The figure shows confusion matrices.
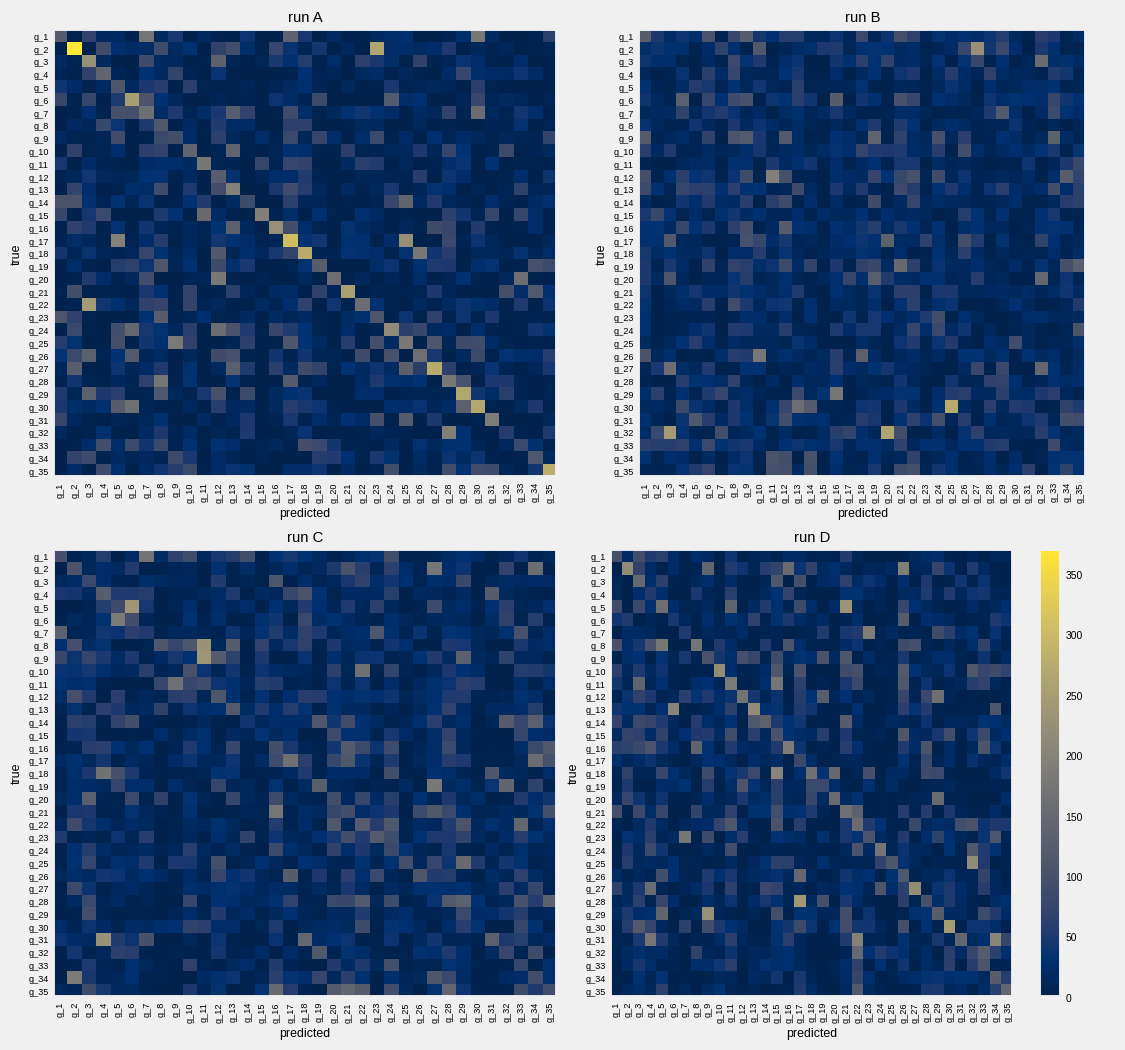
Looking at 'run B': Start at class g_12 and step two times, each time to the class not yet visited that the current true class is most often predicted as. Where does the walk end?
g_35
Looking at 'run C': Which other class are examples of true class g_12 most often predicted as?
g_2
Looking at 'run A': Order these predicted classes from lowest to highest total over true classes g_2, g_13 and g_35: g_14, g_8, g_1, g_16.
g_1, g_14, g_16, g_8
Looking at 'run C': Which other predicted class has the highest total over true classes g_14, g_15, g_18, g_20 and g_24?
g_3
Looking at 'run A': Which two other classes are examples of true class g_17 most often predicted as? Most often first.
g_25, g_5
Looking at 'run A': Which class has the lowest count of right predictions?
g_32
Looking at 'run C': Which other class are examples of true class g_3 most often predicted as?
g_16
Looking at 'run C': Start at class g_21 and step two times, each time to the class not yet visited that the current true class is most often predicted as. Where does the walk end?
g_35
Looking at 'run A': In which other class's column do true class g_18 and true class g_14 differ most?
g_26
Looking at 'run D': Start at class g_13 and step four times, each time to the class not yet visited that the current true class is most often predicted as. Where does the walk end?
g_28
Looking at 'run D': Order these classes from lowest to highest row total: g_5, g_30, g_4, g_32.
g_4, g_32, g_5, g_30
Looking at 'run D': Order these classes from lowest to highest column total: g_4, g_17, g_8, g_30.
g_8, g_30, g_4, g_17
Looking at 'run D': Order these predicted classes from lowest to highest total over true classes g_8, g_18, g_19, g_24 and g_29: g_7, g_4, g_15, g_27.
g_7, g_27, g_4, g_15
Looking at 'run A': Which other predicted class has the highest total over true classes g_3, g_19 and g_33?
g_12
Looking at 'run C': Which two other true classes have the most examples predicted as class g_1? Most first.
g_7, g_9
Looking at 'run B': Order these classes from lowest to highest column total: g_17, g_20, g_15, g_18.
g_15, g_17, g_20, g_18
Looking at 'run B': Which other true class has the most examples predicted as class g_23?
g_17
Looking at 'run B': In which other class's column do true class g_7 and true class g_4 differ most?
g_29
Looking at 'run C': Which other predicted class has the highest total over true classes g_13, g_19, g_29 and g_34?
g_27
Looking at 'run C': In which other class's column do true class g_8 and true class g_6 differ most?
g_11
